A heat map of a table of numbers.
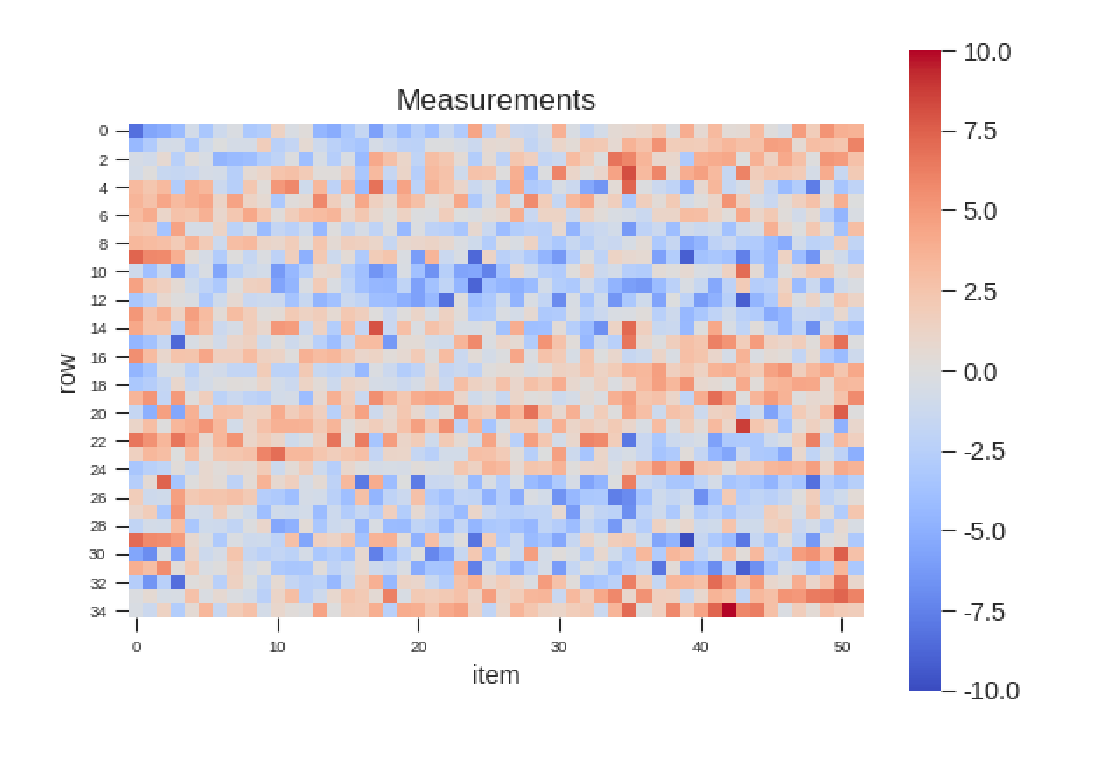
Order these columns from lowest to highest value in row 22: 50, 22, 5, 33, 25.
5, 22, 50, 25, 33
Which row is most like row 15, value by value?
32
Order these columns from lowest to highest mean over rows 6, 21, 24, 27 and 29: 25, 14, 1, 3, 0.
25, 14, 0, 1, 3
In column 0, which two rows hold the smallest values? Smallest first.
0, 30
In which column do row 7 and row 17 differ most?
35
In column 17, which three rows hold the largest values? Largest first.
14, 4, 19
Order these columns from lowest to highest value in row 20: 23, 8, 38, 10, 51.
51, 8, 38, 10, 23
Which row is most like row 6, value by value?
16
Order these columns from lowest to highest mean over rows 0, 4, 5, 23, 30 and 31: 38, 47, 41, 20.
20, 41, 38, 47
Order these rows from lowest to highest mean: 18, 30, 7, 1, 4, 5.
7, 30, 4, 1, 18, 5
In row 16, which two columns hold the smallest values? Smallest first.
50, 49
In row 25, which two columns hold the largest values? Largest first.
2, 35
